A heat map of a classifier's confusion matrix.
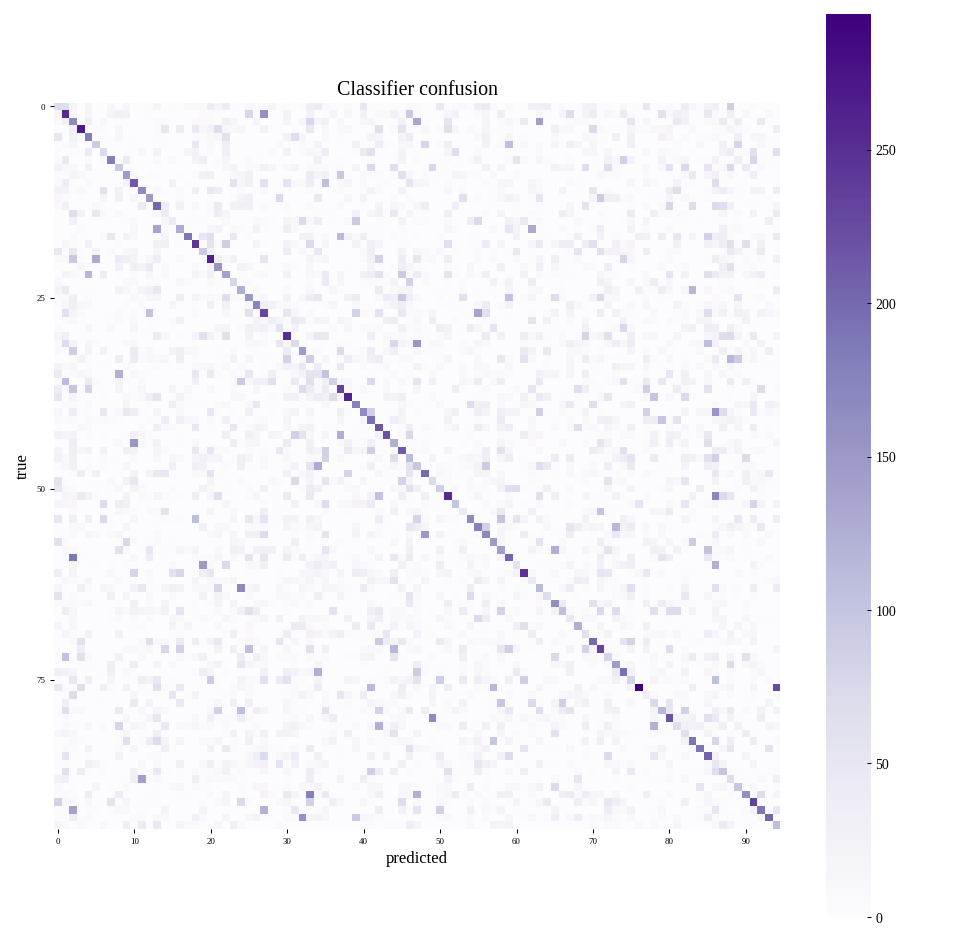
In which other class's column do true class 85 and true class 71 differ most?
44
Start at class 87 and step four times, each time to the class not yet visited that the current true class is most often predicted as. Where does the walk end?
83
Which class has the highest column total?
86
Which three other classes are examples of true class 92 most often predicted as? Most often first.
2, 27, 50
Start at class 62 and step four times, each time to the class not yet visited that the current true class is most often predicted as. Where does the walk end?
8
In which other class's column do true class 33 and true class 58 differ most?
65
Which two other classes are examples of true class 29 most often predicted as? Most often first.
74, 57
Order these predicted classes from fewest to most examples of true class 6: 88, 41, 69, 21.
21, 69, 88, 41
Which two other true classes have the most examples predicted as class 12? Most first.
27, 70
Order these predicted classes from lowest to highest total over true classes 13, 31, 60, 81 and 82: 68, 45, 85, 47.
68, 45, 85, 47
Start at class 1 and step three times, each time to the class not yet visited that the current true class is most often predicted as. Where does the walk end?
73
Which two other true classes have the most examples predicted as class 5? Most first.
20, 14
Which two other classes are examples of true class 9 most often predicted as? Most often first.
37, 45
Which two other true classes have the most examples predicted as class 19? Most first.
60, 30
